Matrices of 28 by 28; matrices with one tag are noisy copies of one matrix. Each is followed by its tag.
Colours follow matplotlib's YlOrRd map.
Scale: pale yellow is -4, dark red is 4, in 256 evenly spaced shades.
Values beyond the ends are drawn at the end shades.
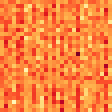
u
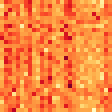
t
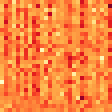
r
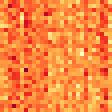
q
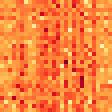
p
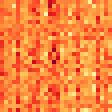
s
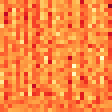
r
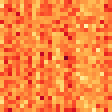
t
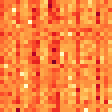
s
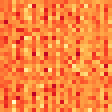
u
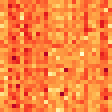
q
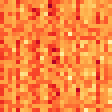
s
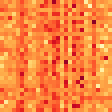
p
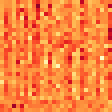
r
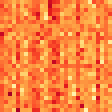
s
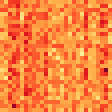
q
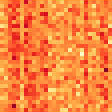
q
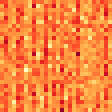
u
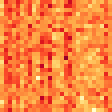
t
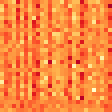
r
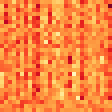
r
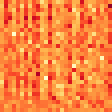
r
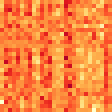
t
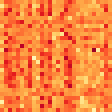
t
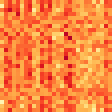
t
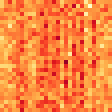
p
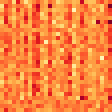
r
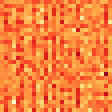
u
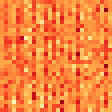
u
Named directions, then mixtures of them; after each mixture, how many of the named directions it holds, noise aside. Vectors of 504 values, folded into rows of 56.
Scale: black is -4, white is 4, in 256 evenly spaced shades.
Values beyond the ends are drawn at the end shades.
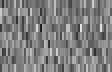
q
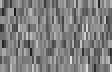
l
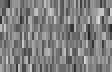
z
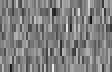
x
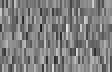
two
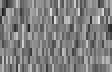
three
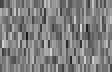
three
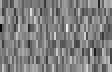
three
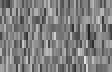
two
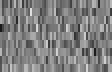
two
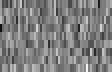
two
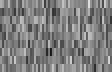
four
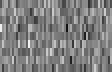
three
